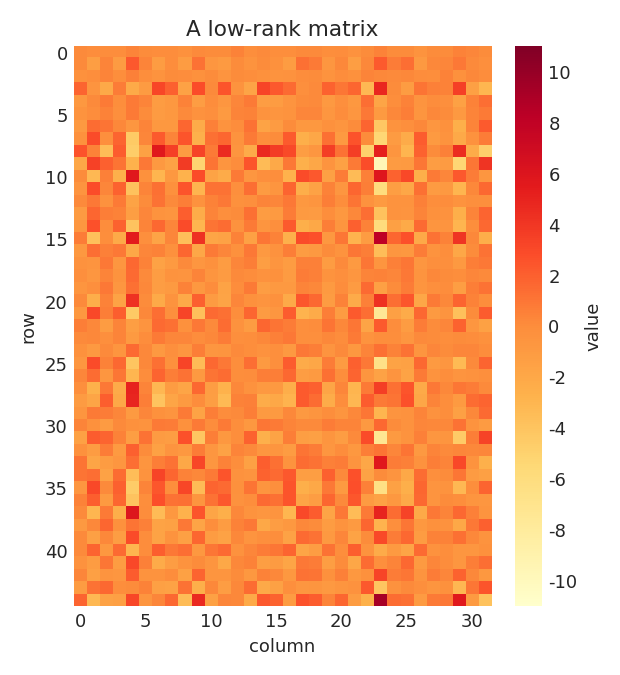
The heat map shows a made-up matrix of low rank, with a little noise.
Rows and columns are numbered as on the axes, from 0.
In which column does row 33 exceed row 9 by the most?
23
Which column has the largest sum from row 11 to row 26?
8
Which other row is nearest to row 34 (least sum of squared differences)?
36
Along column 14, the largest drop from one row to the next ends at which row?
9
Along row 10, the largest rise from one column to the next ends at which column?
4
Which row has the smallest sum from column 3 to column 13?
28
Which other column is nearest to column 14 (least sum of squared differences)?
15
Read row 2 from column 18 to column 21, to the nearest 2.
0 0 0 0
